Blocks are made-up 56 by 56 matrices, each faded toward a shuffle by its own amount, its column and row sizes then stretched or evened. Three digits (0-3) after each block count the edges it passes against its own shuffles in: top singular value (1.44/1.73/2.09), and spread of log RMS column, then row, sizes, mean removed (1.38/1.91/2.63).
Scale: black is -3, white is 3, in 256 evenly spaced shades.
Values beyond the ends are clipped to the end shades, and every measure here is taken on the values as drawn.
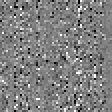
0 3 0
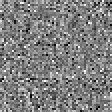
2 0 1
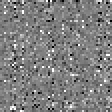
0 2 1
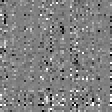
2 3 2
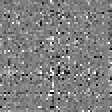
1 3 2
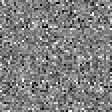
2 1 2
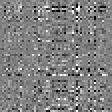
3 3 3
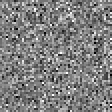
1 2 0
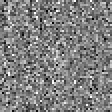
0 2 0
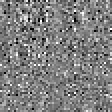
2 2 2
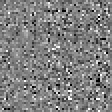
0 3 1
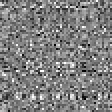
3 1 2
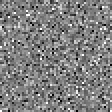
0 1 0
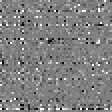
3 1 3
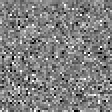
0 1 2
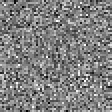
0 0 1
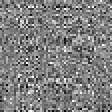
3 2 2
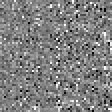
0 2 0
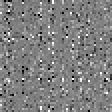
0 3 1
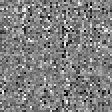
0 2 1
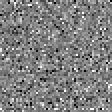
1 0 1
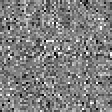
2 1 2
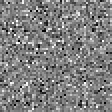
0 0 1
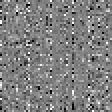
1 3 1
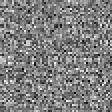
2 0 1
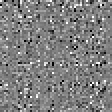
0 3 2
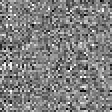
2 2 1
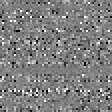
2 1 3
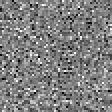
2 0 0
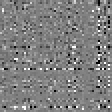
3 3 3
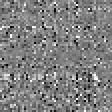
2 2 2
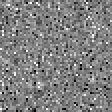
0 1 0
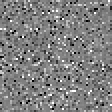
0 0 0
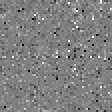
0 1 1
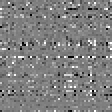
1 2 3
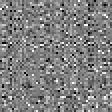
3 1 1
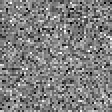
0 0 0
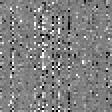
3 3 1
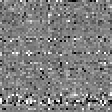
2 1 3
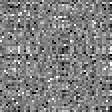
3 1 0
